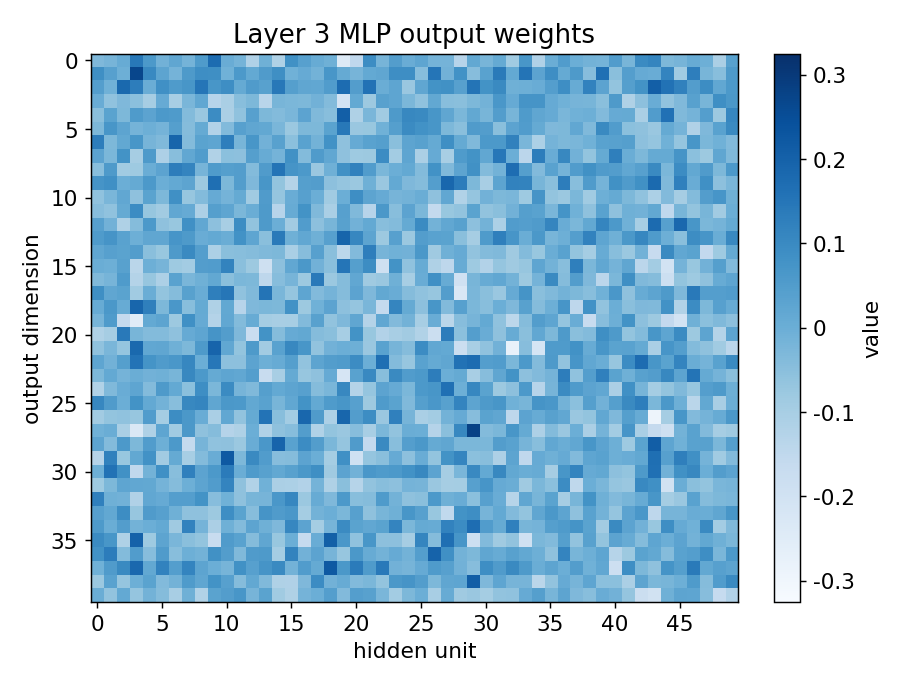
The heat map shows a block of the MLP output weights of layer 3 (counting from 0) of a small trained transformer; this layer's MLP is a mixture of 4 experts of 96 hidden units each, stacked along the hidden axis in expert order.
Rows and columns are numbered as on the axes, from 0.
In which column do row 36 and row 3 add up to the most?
26
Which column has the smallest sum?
48
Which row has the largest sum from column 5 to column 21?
2
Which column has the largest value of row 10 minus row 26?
43
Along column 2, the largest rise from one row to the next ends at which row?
20
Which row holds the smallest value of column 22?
15
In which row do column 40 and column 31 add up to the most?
7
